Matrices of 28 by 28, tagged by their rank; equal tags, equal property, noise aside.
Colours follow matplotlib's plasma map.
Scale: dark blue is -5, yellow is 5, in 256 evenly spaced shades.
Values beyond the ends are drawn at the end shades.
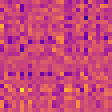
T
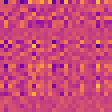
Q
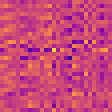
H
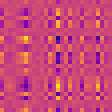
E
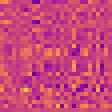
T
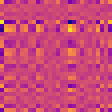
E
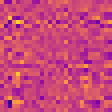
T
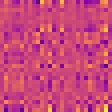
Q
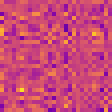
H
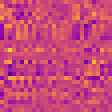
H
